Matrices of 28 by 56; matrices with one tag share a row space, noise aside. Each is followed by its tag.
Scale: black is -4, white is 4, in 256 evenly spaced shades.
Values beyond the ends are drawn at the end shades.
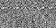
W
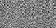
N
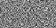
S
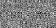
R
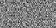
R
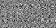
W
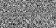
R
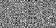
N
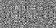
N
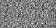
W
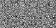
N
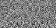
W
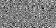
W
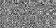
N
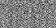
W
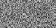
R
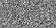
S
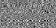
W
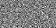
W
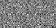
R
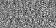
W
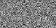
R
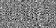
S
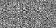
R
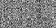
R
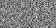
S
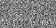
W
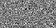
N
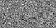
N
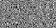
N
